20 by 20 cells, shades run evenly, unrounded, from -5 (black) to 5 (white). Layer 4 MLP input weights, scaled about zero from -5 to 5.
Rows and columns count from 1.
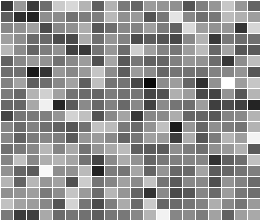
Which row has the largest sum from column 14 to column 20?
2
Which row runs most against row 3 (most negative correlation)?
14
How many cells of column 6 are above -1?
14
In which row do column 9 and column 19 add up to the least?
3
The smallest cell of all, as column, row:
12, 8
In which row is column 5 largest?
1
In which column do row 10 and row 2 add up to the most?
4
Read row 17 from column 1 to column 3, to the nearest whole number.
2 -1 2
